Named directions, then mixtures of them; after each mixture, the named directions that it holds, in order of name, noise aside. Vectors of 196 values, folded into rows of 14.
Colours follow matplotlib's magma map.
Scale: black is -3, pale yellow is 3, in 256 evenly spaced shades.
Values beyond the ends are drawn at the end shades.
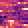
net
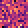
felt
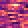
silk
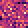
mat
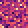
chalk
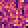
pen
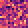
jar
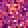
felt, pen, silk.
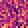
felt, pen.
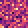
chalk.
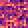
jar, net.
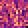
felt, jar, pen.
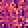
felt, pen.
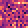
mat.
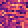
chalk, silk.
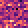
chalk, jar, net.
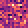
chalk, jar, silk.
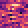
silk.
